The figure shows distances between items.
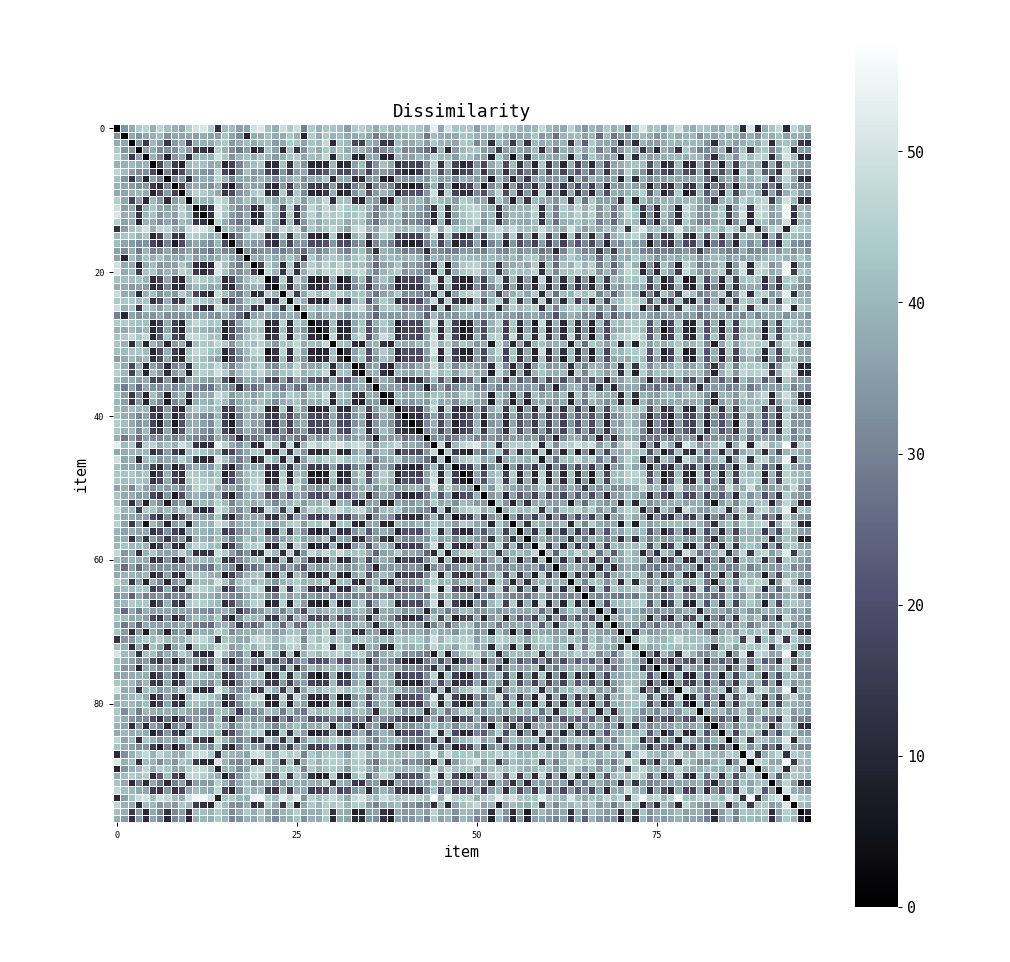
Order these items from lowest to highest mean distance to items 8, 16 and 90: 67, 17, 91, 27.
27, 17, 91, 67
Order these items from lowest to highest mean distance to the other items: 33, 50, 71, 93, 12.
33, 12, 50, 71, 93
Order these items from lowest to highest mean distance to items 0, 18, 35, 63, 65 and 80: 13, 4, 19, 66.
66, 4, 13, 19
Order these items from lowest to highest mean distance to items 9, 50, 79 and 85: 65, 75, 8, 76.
76, 8, 65, 75
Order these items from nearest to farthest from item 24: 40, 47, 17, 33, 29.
29, 47, 40, 17, 33
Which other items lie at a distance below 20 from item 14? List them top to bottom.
0, 71, 87, 89, 93
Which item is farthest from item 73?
93
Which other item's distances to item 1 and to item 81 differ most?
18
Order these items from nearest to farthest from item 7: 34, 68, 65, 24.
34, 65, 68, 24
